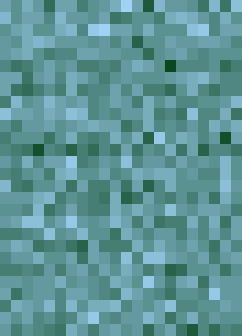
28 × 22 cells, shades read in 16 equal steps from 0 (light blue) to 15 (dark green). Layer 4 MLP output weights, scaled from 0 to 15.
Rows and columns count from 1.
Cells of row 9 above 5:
14
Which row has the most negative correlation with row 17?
1
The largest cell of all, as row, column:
6, 16
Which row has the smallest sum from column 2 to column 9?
19
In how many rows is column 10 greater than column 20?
13
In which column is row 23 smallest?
12
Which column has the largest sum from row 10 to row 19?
9
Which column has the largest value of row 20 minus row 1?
11
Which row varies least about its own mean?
5
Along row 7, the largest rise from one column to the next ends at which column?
3
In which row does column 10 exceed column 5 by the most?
17
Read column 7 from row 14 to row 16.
1 3 10
